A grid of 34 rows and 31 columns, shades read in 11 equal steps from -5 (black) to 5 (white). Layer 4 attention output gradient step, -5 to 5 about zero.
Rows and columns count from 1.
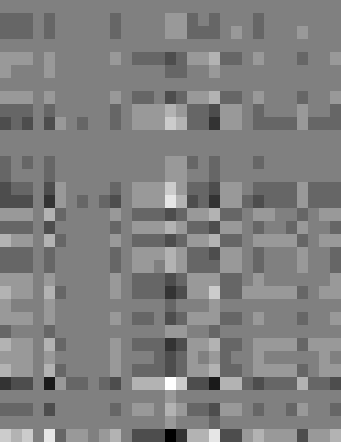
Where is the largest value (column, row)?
16, 30
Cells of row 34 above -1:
22
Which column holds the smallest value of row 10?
20
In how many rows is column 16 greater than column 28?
15
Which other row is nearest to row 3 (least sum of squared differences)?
2
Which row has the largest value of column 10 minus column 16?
34
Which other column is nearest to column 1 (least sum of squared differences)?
5
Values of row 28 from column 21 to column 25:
-1 0 0 1 0
